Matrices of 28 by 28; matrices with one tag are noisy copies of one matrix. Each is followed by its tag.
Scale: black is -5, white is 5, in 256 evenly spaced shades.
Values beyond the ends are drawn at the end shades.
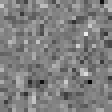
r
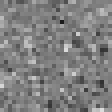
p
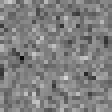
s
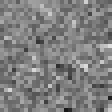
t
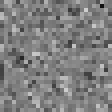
s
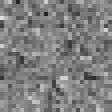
s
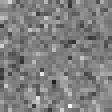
s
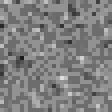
s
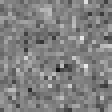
t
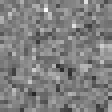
t
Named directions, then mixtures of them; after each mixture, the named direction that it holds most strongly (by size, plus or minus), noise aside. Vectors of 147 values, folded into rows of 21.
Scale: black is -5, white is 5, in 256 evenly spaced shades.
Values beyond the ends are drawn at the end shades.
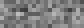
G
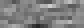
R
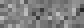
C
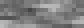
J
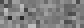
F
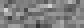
R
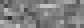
F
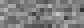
C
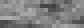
J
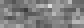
G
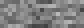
R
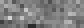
F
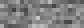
R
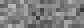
C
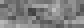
J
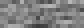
R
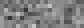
G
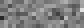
C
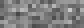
G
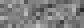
C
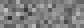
G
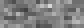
G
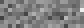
C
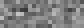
G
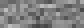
R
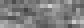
J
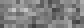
G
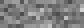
C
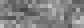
J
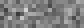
G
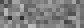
F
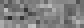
F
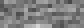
R
